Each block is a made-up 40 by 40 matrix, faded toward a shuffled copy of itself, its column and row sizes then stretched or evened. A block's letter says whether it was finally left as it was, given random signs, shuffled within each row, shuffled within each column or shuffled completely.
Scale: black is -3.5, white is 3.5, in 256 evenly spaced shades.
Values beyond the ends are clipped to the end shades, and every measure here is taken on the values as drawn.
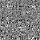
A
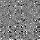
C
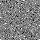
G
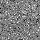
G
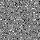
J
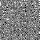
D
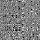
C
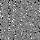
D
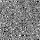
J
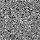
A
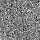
G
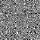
A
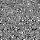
J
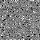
J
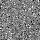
G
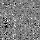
A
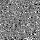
J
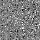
D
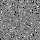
G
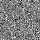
G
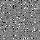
A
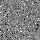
G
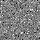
G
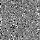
D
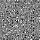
A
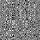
C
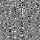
C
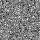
G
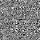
A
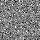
G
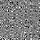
C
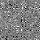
C
